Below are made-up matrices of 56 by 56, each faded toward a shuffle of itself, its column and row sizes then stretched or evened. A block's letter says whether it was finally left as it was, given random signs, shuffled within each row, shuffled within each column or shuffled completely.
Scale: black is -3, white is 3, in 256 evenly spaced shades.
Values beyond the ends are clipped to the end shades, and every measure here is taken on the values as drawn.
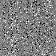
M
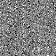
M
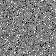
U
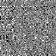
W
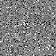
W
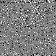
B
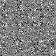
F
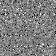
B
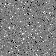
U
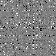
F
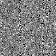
M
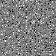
M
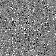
M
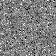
U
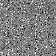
M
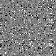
W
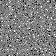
U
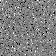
U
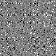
W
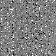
M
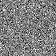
U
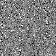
M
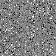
M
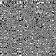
W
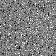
U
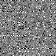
F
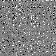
F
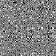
W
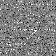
B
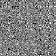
W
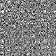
W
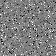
U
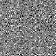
W
